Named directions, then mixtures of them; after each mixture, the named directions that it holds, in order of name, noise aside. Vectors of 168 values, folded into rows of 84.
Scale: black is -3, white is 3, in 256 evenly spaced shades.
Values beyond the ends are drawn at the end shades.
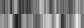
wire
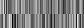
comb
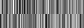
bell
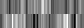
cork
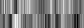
comb, wire.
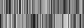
bell, comb, cork.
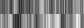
wire.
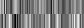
comb, wire.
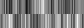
comb, cork, wire.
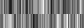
comb, cork, wire.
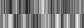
comb, cork, wire.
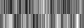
comb, cork, wire.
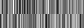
bell.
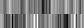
cork.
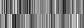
bell, comb, wire.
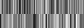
bell, cork, wire.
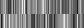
bell, comb, cork.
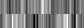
cork.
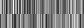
bell, comb.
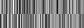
bell.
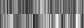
cork, wire.
